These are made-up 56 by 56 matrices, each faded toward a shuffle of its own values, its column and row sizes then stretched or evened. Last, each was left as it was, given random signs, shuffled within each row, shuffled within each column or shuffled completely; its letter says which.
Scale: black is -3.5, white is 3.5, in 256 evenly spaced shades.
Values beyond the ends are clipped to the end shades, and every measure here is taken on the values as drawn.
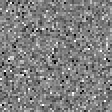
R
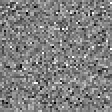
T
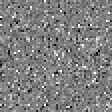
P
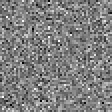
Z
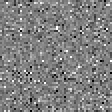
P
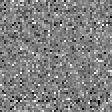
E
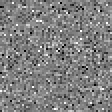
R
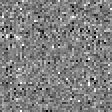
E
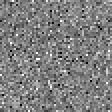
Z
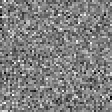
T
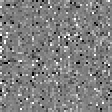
P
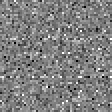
T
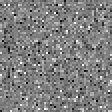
T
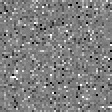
Z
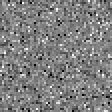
T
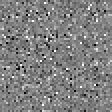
E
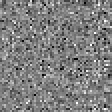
P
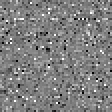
T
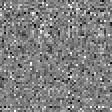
P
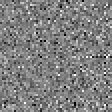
P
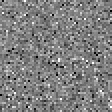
R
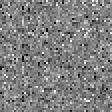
E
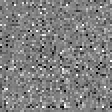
P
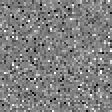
R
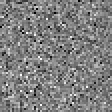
Z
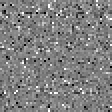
T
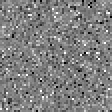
R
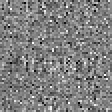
P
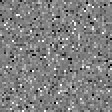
R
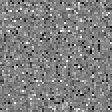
T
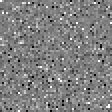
R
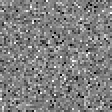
R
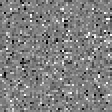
P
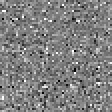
E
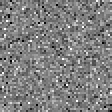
R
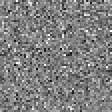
P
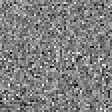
T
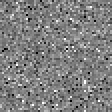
R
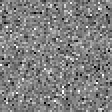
R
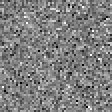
R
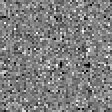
E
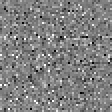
E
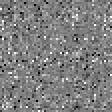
P
